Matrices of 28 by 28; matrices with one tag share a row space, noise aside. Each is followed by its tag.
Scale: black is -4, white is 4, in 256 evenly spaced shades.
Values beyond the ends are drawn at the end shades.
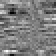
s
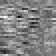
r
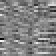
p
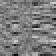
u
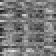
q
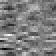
r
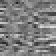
p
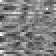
q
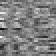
p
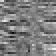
s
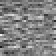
q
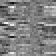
s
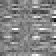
u
